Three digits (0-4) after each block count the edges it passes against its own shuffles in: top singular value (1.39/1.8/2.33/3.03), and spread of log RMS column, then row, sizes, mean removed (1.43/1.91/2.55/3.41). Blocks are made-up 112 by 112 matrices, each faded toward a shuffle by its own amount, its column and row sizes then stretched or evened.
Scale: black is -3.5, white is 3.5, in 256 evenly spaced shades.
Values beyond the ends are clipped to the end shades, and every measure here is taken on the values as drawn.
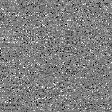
2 0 2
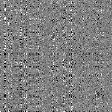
3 4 2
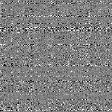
2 3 4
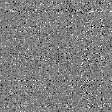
0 3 3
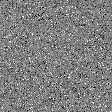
0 0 0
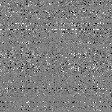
1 2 4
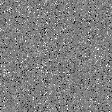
0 2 0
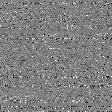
1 0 4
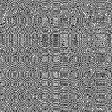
4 1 1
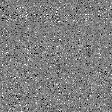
1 2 2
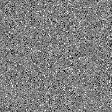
1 2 0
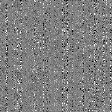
0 4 1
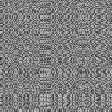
4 1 1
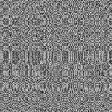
4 3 0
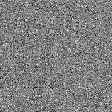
2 0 0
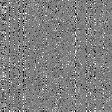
3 4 1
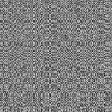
4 4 2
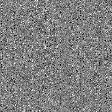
0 3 0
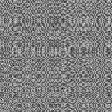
4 1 0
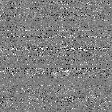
0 1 4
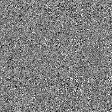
0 2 2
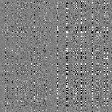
4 4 3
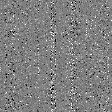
0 3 0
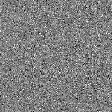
2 1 0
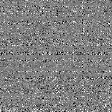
0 2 4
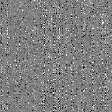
3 3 0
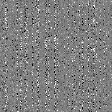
2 4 0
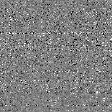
0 2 3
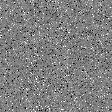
0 1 0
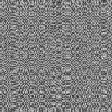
4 1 2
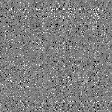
2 2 2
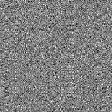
3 1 0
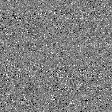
1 0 2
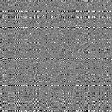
4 3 4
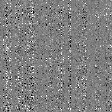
0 4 2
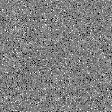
2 1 1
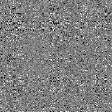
2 3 3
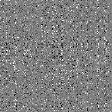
2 3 1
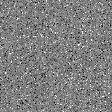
1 1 0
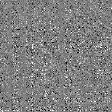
0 3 3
